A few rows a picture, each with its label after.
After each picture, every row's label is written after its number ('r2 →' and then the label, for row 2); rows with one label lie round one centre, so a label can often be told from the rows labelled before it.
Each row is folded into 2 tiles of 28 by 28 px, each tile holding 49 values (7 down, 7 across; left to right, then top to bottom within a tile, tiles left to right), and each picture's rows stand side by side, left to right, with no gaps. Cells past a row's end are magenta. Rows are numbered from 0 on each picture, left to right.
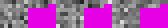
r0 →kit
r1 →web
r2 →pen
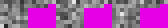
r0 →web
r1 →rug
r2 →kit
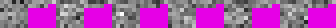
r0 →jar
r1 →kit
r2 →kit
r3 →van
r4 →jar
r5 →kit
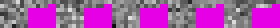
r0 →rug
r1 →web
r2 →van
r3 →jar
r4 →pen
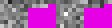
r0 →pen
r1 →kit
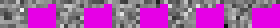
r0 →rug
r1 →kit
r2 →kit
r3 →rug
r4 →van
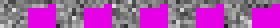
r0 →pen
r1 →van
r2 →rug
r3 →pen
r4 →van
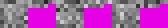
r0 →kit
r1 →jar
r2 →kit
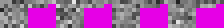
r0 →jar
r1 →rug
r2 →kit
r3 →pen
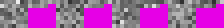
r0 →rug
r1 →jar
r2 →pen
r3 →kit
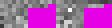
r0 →van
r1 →pen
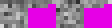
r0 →web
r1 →jar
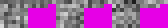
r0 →web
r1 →kit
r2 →jar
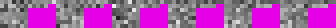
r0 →jar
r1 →van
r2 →rug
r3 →pen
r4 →pen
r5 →pen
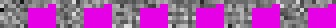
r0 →jar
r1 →rug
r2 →web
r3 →web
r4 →web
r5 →rug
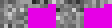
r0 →kit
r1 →jar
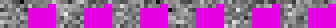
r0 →jar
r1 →kit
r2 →kit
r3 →jar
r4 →pen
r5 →kit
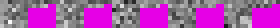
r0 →pen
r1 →pen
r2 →jar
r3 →rug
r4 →van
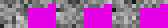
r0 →van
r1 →jar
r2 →jar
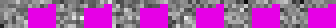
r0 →van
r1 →web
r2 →web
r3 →van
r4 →jar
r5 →jar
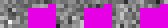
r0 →pen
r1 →van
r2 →kit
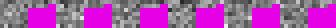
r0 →kit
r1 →web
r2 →pen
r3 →jar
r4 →web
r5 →rug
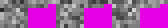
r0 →jar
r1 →kit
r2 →rug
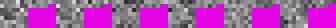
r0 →rug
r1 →rug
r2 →jar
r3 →jar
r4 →kit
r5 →van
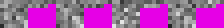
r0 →van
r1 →van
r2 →pen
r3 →van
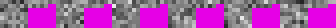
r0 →jar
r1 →kit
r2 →rug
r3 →van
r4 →van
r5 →web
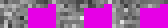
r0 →kit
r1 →web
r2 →pen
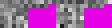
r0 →van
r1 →web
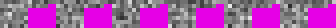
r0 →kit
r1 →van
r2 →rug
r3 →web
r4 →web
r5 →web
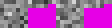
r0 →kit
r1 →rug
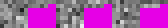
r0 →van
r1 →van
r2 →pen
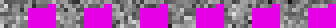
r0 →web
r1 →jar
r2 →van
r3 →van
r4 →kit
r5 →pen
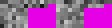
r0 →van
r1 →pen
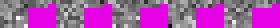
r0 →van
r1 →kit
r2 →web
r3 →van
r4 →pen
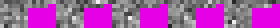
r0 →web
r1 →van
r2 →van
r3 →van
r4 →pen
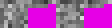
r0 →kit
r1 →web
